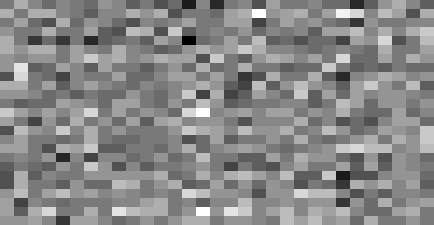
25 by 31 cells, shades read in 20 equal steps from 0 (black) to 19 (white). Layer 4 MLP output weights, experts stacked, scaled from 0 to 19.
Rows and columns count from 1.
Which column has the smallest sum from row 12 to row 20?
3
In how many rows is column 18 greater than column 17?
15
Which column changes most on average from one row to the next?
25
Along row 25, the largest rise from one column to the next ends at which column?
6
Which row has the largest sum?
24
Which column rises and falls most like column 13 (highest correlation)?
30
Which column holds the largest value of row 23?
18
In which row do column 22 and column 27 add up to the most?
10
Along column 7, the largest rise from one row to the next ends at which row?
19
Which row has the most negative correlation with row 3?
2
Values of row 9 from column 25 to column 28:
3 10 11 13
